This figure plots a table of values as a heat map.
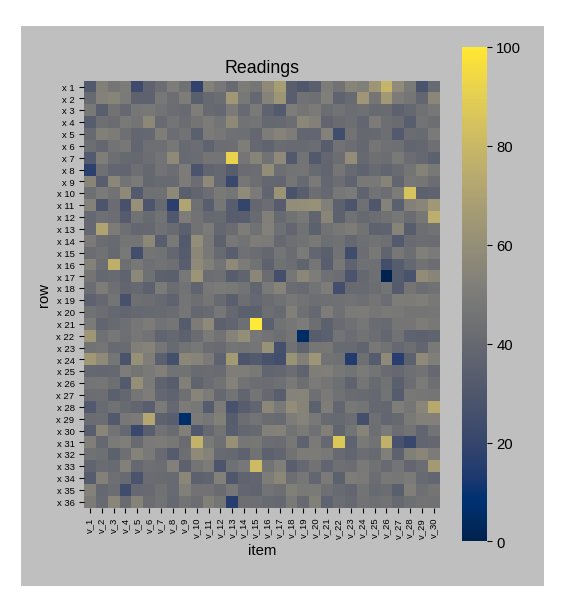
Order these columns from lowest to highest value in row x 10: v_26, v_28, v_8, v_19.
v_19, v_26, v_8, v_28
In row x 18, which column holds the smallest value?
v_22
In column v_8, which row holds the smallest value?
x 11
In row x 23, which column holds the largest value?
v_16
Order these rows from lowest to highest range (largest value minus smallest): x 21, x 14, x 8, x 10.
x 14, x 8, x 10, x 21
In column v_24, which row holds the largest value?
x 2
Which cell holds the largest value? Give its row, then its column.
x 21, v_15
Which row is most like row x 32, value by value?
x 27
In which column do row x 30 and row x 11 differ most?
v_5
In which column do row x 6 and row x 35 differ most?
v_4
